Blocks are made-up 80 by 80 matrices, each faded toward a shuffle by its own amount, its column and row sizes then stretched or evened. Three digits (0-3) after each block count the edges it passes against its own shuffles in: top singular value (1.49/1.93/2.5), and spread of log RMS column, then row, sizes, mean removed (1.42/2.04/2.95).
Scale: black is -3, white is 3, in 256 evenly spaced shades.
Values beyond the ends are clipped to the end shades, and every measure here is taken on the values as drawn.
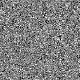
1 1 0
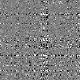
2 3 3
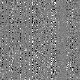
0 3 2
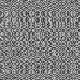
3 2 0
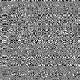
3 0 3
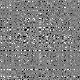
2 2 3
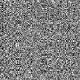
2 2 0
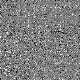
0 2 2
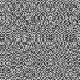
3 1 1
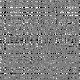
3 2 3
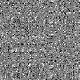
2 1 1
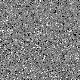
0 0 1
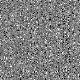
0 2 0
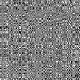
3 2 2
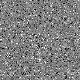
1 0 1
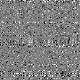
2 1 3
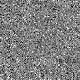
1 0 1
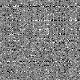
2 1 2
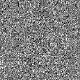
1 2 0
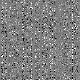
1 3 1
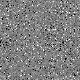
1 1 1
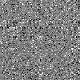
2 1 1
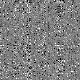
1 2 1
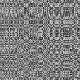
3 2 1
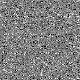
1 1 2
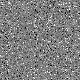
0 1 0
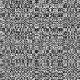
3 2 2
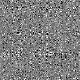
1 2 2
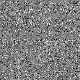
0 1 2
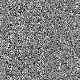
0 2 0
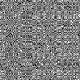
3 0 1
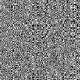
2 2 0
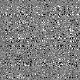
1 2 3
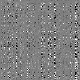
2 3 2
